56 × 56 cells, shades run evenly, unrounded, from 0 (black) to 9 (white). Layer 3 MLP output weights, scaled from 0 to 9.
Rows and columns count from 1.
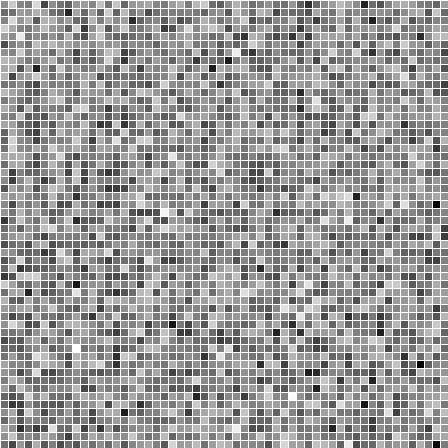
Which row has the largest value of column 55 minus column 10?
36
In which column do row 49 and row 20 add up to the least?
40
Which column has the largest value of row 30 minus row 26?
55
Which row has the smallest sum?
47
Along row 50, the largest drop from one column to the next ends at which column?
25
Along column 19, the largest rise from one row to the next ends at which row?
28
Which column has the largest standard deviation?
10
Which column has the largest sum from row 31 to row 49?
50
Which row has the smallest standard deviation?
53
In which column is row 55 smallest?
9
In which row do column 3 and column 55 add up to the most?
5
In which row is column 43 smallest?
48
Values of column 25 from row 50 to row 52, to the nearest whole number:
1 7 5
